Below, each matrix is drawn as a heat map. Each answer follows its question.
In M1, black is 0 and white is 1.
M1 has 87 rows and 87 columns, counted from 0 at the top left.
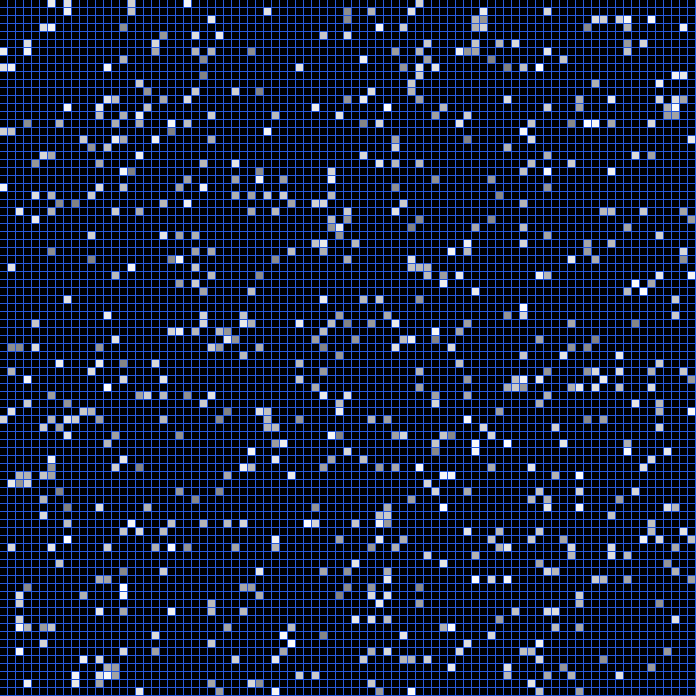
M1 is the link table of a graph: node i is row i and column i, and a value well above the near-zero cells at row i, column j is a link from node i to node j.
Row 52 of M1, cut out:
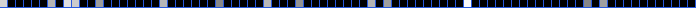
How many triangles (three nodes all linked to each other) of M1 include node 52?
6
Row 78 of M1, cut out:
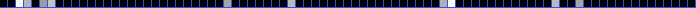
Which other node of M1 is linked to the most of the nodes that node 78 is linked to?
node 59
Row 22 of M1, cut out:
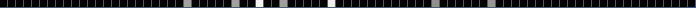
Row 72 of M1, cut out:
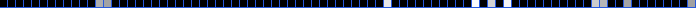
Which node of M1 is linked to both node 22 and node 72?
node 61
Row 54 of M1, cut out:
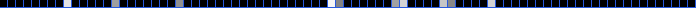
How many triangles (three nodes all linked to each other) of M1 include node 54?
5
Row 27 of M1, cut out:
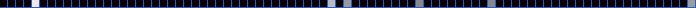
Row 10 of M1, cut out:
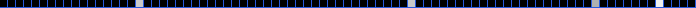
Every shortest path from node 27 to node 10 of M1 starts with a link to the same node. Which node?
node 86
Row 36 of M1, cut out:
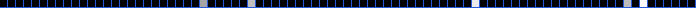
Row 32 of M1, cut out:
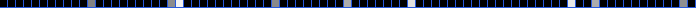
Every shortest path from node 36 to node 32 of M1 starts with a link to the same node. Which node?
node 31
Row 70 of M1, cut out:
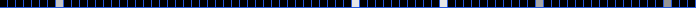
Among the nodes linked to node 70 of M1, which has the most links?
node 67
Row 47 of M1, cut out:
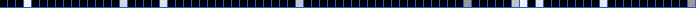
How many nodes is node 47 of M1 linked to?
10
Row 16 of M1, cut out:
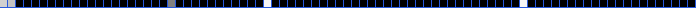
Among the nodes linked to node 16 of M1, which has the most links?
node 65
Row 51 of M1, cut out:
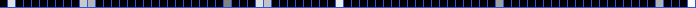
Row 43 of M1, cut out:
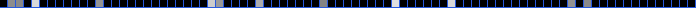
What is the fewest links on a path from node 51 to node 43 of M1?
2
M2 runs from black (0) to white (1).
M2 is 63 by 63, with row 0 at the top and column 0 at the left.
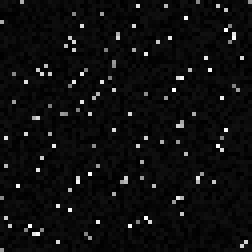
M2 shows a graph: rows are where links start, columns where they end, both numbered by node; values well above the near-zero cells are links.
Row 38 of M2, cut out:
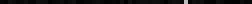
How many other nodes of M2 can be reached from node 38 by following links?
2
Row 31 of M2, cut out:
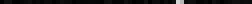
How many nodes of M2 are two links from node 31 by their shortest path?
5
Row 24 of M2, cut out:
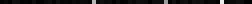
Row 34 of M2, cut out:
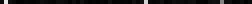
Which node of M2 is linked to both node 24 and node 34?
node 55
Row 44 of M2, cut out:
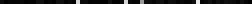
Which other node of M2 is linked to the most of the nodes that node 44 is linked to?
node 45
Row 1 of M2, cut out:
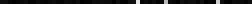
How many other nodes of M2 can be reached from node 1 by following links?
9
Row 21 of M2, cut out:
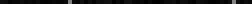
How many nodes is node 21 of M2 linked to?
2
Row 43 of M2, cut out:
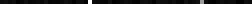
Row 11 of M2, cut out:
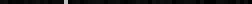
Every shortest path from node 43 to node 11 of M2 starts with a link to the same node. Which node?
node 22
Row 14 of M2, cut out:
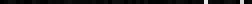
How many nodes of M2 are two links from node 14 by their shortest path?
1
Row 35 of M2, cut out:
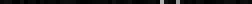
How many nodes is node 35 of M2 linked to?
2
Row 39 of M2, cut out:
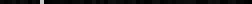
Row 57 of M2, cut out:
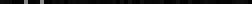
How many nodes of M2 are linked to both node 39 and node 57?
1
